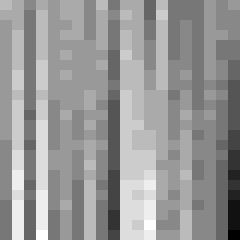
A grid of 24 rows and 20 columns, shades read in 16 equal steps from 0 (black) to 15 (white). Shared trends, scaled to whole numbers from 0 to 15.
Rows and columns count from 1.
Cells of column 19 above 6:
15
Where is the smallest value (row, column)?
24, 20
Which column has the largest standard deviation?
13
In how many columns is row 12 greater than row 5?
9
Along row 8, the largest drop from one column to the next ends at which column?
3
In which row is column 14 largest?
2
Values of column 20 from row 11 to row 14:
5 5 5 4
